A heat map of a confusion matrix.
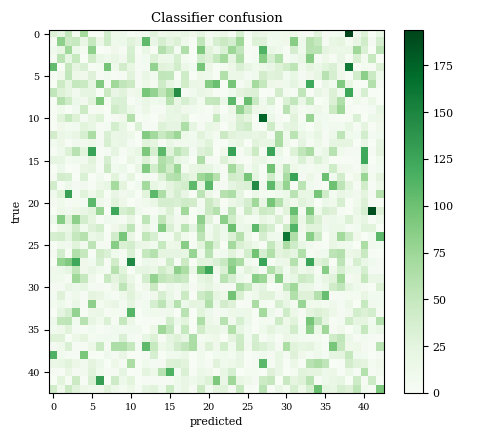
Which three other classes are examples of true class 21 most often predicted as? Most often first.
41, 8, 31
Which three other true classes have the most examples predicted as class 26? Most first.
18, 23, 29
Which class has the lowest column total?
11
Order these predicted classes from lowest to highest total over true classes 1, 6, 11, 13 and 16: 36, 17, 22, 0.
0, 22, 36, 17
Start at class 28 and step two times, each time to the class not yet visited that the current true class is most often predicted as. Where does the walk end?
5
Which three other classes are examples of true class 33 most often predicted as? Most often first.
10, 3, 27
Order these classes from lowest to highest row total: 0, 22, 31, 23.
0, 31, 22, 23
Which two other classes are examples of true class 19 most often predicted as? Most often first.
2, 13
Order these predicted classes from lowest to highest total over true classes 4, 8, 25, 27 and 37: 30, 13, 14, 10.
14, 13, 30, 10
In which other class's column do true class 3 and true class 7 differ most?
38
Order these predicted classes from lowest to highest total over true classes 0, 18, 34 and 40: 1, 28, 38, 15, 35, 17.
35, 1, 17, 28, 15, 38
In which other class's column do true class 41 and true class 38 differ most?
6
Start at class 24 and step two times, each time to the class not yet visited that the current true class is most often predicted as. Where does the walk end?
31
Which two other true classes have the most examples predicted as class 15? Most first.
40, 7
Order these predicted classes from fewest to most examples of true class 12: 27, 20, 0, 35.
35, 20, 27, 0
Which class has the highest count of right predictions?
27
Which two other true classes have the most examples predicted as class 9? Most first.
24, 37
